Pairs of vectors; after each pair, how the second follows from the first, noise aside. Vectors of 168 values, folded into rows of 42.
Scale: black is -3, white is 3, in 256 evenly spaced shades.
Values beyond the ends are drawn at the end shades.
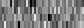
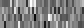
negated.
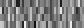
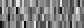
negated.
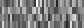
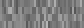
reversed, shrunk.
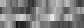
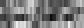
negated.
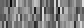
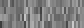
reversed, negated, shrunk.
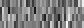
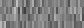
reversed, shrunk.
